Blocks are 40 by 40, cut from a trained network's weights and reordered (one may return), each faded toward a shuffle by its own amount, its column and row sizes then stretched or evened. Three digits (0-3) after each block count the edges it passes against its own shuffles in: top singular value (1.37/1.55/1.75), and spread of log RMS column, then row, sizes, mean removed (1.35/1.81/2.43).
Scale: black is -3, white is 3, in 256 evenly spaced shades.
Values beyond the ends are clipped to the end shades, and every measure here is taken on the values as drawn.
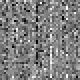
2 3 0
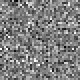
1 0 1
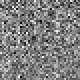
1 0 1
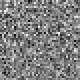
1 1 1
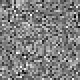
1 0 0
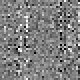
1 3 1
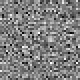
1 0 1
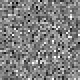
0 1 0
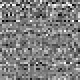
3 0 3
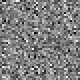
1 2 1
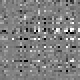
3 3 3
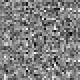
1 2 0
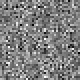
0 1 1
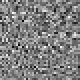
3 1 2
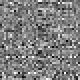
2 0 2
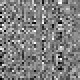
2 3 1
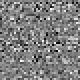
2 0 3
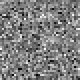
1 0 1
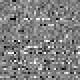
0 1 3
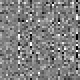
3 3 1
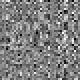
3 3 1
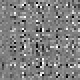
1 3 3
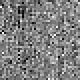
0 1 0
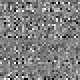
1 2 3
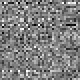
3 1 2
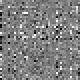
0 3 1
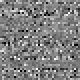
1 0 3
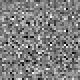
1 1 2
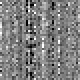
3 3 0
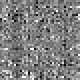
1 0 3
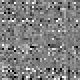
0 2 3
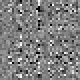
2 3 2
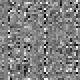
3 3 1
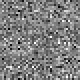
2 1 1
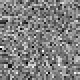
0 0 1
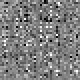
0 3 2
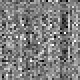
2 0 2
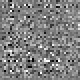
0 2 3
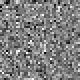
1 2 1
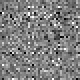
0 1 2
